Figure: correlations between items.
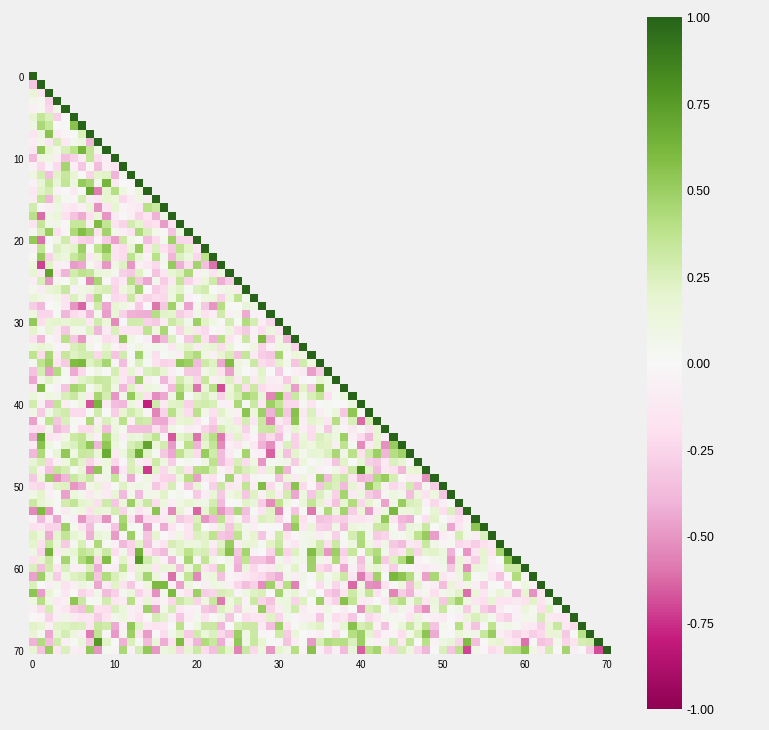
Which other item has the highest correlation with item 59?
13
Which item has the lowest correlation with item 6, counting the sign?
28
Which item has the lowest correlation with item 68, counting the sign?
7
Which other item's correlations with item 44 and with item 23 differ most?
1
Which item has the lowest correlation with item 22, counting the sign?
23
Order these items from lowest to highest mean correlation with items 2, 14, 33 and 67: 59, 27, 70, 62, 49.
62, 27, 49, 59, 70
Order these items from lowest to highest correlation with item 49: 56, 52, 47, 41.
56, 41, 52, 47
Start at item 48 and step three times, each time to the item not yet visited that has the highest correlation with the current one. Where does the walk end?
69
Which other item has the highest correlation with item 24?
2
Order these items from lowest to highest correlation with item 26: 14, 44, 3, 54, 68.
54, 44, 14, 68, 3
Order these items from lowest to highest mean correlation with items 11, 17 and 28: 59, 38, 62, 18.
38, 62, 59, 18
